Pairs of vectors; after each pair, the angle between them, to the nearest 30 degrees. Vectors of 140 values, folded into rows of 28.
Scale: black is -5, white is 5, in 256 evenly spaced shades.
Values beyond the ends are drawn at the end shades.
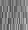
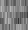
120 degrees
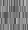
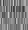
60 degrees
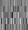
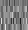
150 degrees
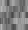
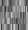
120 degrees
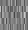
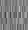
60 degrees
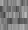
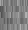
60 degrees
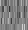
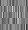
120 degrees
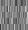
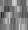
90 degrees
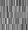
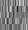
150 degrees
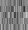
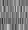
90 degrees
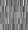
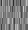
90 degrees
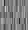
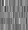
150 degrees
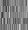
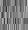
30 degrees
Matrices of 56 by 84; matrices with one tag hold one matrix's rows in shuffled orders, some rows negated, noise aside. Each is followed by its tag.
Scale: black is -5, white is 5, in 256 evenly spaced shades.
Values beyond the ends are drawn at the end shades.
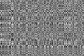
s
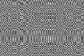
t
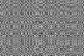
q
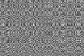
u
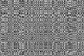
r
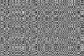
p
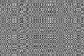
t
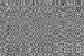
u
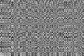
s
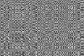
p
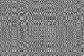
t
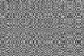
u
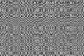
q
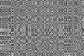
s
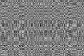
r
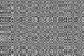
s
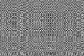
t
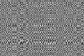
t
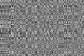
s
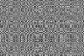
q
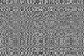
q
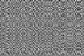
u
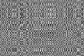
t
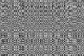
r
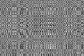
t
